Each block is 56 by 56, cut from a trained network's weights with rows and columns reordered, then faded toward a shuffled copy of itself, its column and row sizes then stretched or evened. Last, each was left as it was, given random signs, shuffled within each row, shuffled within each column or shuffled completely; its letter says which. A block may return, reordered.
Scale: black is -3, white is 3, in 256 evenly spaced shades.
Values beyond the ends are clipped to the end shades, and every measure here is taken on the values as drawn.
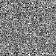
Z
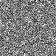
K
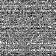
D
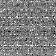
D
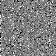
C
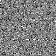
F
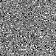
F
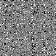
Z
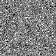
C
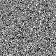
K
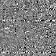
Z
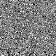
F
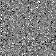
C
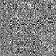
D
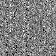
C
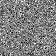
K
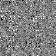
Z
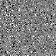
Z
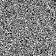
C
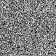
K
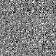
Z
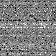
F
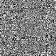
Z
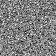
K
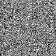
Z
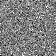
K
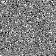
F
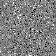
C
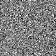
F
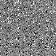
C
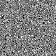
F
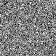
K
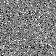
K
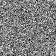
K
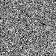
K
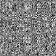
D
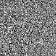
Z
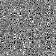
Z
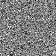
K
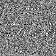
F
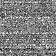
F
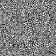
D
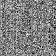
C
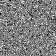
K
